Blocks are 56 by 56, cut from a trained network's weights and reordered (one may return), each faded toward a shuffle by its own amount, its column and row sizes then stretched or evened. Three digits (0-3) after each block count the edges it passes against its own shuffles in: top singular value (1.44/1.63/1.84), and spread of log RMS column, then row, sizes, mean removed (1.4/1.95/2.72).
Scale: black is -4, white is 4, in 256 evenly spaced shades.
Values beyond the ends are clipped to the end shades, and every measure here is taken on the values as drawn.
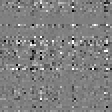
2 2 3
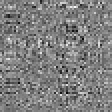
3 2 2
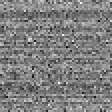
3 0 0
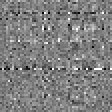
3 1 2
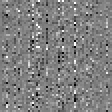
0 3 0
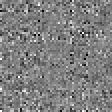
0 2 2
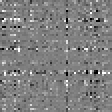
2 2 3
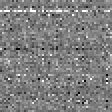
2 1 2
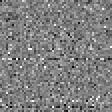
1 0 1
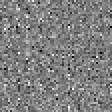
0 2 1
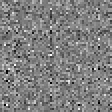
1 2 1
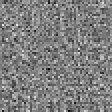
2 1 1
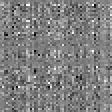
2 2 3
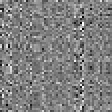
3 3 1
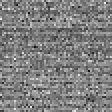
2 0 0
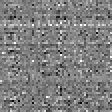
2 2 1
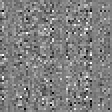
2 3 1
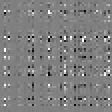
3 3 3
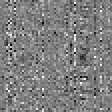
1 3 1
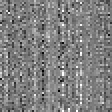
3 3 0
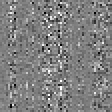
0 3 1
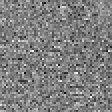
1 0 2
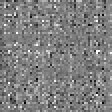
1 2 2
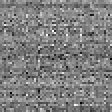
2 2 1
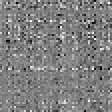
1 2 3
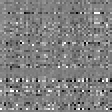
3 1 3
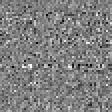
1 1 2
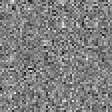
2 1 0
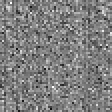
0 0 0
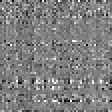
3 0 3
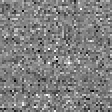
0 1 1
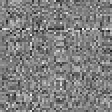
3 1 1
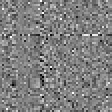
3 2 0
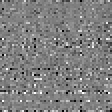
0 1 3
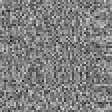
3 0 0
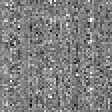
1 2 0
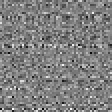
3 0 3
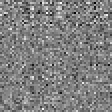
2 1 2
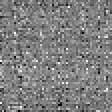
1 2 1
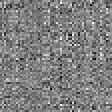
3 2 2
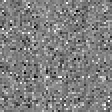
0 1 1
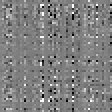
3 3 3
